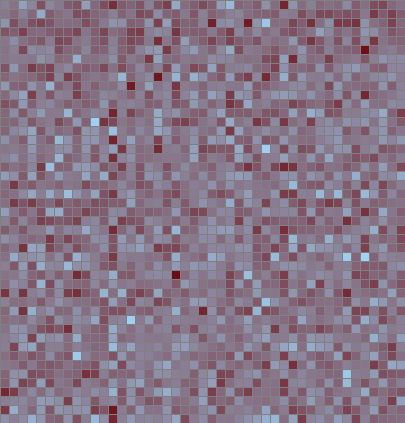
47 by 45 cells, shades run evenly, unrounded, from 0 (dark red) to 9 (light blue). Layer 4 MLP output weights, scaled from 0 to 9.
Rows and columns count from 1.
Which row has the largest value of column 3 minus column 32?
1
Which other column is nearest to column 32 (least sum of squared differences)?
45
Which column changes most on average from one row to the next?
13
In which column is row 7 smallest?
33
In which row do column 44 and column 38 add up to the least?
3
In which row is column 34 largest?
36
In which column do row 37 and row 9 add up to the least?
8
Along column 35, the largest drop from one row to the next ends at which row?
14
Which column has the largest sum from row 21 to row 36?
24
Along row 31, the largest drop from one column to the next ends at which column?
20
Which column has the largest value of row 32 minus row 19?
5
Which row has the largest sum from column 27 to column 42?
39
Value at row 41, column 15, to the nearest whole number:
6
